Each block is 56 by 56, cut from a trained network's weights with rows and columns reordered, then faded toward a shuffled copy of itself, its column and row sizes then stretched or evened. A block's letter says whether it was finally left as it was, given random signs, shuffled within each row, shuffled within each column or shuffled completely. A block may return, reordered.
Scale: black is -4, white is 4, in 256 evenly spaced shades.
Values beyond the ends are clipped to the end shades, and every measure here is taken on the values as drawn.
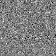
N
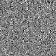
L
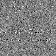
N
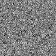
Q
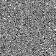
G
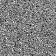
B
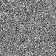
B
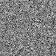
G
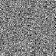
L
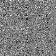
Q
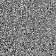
Q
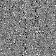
G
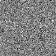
Q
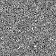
Q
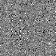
L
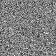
N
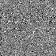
N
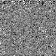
L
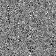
G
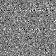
N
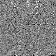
Q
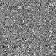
L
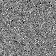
B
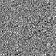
L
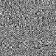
L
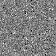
G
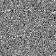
Q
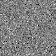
N
